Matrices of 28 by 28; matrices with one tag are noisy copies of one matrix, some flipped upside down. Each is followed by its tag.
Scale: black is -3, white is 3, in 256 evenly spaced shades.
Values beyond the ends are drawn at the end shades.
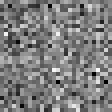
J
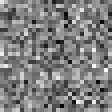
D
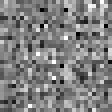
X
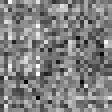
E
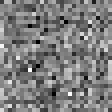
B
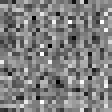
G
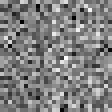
J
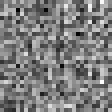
X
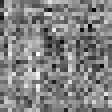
E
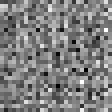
G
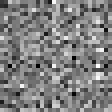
J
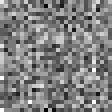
D
